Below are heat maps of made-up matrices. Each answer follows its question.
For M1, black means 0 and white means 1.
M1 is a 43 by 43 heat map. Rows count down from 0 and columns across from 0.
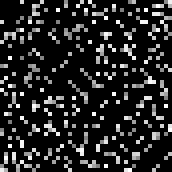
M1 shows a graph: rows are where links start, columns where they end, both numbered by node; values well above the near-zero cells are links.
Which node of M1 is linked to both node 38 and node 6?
node 20
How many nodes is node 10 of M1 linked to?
4
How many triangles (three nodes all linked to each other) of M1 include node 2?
6
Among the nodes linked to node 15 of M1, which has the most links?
node 26
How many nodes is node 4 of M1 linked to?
6
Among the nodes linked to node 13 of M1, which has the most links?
node 7
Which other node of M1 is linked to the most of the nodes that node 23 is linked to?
node 40
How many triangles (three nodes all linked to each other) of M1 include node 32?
7
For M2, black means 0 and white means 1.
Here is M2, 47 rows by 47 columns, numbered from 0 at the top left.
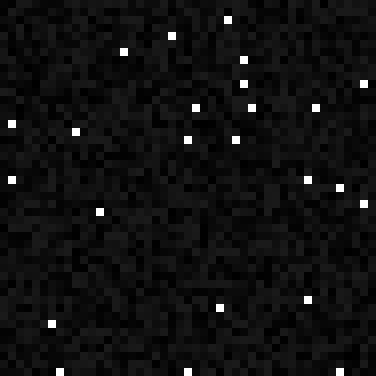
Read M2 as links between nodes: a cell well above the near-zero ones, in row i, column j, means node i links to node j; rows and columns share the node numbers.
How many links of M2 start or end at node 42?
2
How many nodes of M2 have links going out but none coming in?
12
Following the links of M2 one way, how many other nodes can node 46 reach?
4
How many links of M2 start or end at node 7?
2
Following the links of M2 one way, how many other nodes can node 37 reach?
2
